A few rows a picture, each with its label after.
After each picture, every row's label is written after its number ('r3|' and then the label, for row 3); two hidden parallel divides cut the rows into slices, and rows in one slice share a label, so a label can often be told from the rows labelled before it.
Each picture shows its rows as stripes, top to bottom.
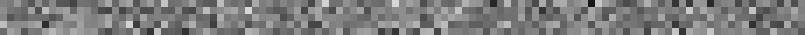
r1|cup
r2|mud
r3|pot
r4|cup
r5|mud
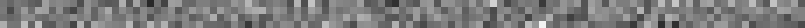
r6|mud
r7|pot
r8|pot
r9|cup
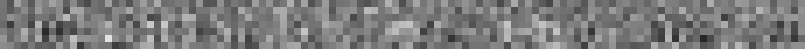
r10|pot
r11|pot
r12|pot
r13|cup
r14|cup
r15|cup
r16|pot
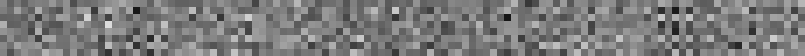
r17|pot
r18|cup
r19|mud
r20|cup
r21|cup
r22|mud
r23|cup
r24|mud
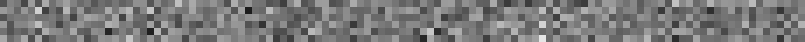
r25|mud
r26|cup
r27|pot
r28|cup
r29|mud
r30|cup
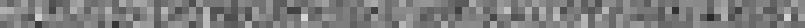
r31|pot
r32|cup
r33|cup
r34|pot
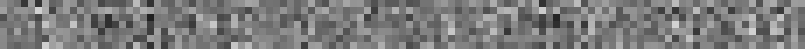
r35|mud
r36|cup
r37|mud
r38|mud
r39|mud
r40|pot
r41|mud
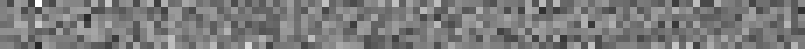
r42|cup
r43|mud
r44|pot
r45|cup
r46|pot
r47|pot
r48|mud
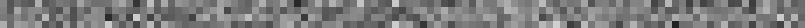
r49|cup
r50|pot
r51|mud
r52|cup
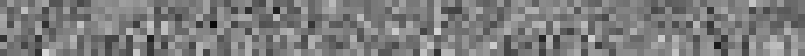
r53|pot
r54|cup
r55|pot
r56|cup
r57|cup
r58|mud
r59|mud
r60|mud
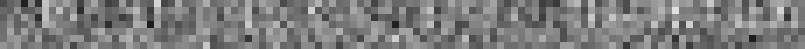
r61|mud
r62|mud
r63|mud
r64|mud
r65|pot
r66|cup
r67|pot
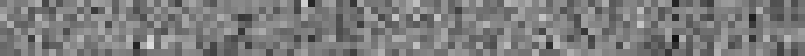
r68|cup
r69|pot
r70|cup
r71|pot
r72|pot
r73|cup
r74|cup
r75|pot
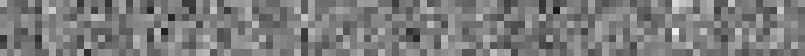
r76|mud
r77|mud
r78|pot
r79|pot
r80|mud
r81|mud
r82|mud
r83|pot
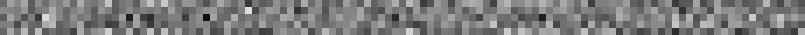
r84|cup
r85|pot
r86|mud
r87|mud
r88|cup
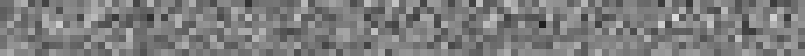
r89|cup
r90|pot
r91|mud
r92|mud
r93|pot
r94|pot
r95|pot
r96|pot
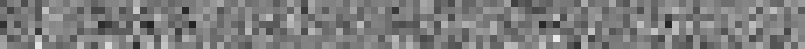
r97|pot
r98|mud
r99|pot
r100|mud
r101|mud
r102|cup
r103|cup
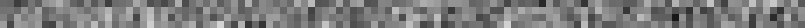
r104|mud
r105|cup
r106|cup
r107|cup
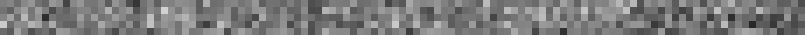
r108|pot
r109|cup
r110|cup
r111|cup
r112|pot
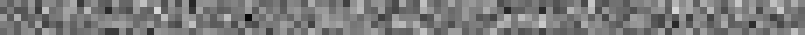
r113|mud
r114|mud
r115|cup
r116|cup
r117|mud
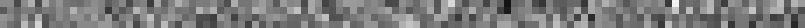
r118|mud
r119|mud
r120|cup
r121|cup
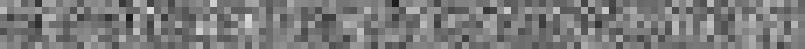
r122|mud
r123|cup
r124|mud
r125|mud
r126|mud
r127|pot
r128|pot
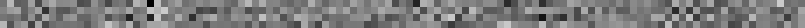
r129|mud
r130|cup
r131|mud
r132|cup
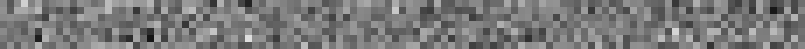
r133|cup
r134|cup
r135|pot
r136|pot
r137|mud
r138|mud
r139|cup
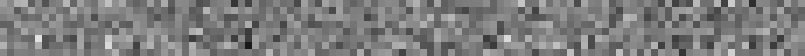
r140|cup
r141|pot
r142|pot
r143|pot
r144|pot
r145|cup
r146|cup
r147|pot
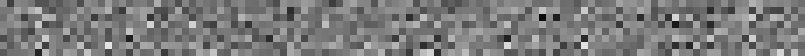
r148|pot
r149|cup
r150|mud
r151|cup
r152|pot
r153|mud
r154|cup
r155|mud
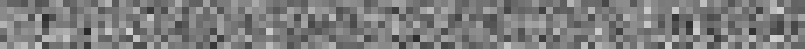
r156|pot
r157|mud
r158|cup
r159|cup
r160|cup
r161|mud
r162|cup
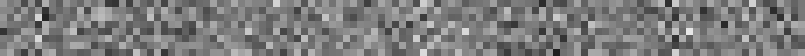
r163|mud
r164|cup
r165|cup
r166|mud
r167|mud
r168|cup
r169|pot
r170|mud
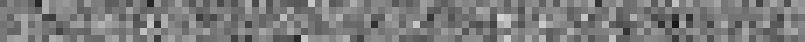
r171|mud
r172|pot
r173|cup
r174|cup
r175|pot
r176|cup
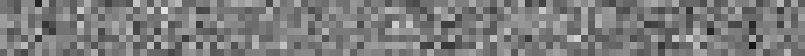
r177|mud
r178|cup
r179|pot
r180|cup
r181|cup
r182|mud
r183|cup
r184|pot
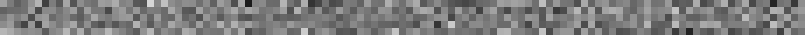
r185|cup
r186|mud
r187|pot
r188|mud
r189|cup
